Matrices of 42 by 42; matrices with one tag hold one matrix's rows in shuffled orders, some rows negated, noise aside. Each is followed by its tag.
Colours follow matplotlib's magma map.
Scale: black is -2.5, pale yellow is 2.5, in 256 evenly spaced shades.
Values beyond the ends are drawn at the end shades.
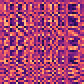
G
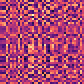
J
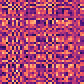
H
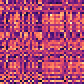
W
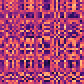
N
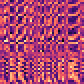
G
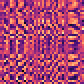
G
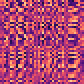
G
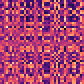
N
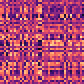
W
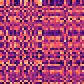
W
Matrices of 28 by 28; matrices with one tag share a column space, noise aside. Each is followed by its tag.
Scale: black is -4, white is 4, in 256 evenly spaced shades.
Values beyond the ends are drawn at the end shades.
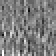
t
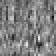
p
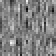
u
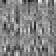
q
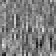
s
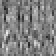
p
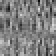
u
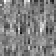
q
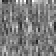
q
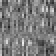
u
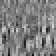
s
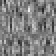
u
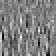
s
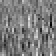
s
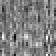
p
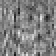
p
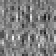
p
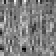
q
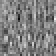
p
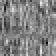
u
